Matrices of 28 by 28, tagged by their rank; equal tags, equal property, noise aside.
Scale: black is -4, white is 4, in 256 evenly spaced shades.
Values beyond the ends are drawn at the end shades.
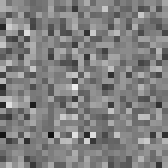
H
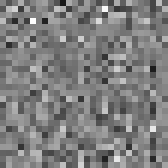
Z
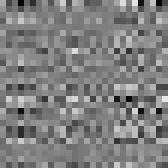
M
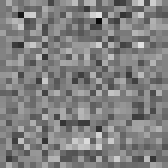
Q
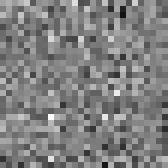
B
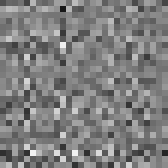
H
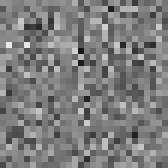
B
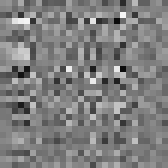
H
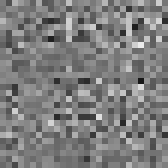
B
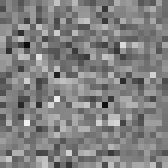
Q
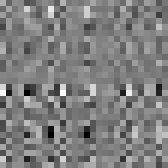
M
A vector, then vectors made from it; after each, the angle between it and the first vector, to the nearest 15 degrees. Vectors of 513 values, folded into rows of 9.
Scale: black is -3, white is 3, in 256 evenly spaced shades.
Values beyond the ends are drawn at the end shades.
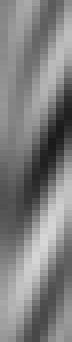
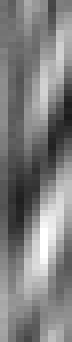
30 degrees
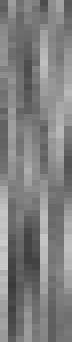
105 degrees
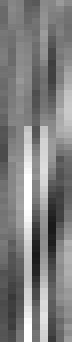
120 degrees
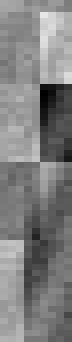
90 degrees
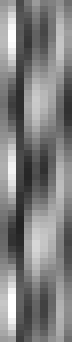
60 degrees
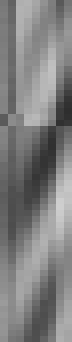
30 degrees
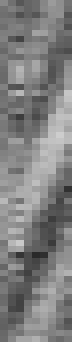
150 degrees
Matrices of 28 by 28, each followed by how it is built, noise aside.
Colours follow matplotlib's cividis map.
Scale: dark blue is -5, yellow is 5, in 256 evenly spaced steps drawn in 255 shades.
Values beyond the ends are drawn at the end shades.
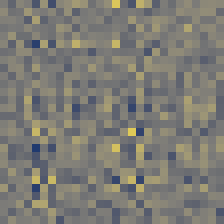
low rank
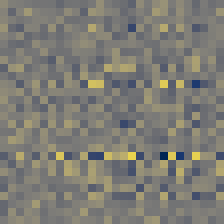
low rank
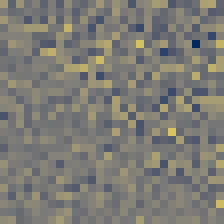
upper triangular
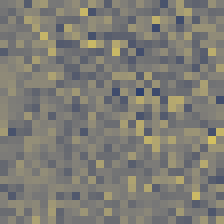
upper triangular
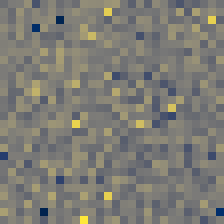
sparse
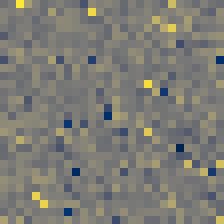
sparse
